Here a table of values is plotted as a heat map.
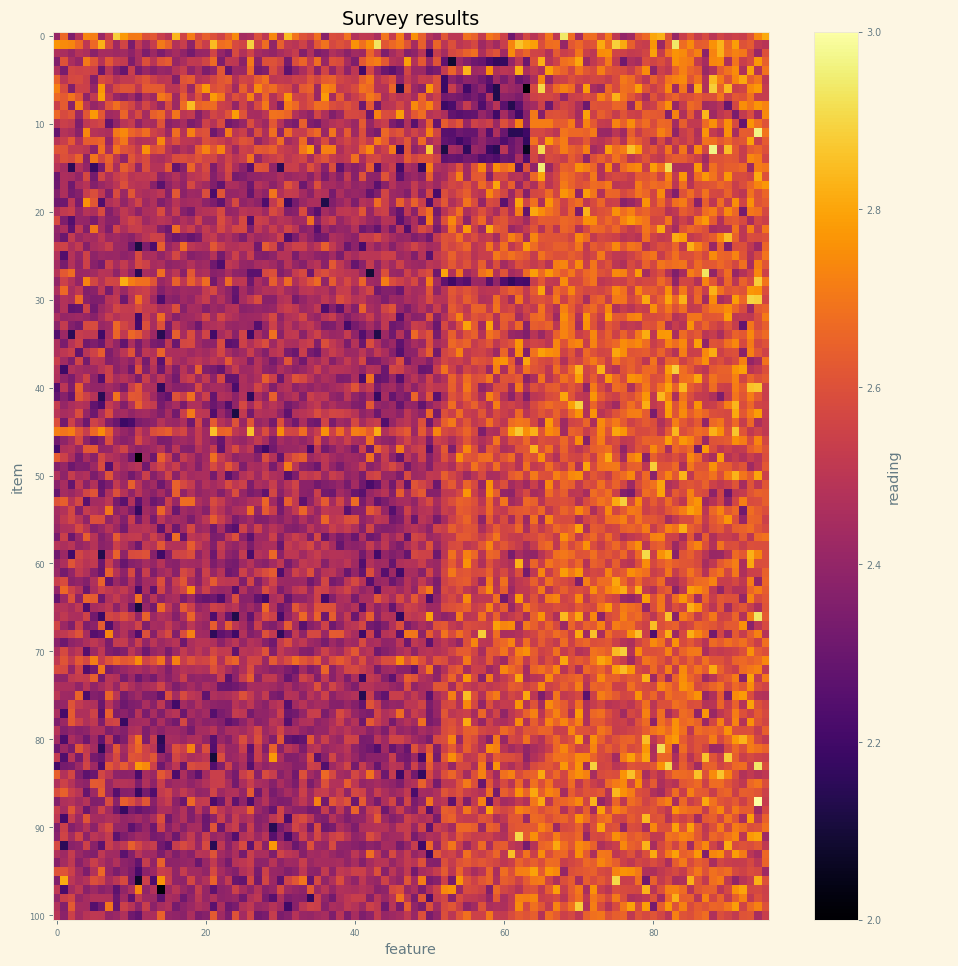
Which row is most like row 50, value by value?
99
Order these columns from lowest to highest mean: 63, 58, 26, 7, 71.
26, 7, 63, 58, 71
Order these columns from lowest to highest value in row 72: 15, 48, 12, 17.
48, 15, 12, 17
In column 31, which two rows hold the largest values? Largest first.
0, 7
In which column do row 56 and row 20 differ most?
70
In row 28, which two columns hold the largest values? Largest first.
94, 9
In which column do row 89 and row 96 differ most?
1
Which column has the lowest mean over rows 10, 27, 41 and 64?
51
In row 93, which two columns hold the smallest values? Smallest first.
50, 9
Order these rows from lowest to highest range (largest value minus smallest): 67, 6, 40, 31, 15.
31, 67, 40, 15, 6
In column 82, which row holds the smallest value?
9
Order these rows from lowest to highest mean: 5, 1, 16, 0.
16, 5, 0, 1
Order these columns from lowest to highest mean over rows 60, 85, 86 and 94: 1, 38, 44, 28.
28, 44, 38, 1
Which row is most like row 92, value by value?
82
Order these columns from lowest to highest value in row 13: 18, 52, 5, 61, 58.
52, 58, 61, 5, 18
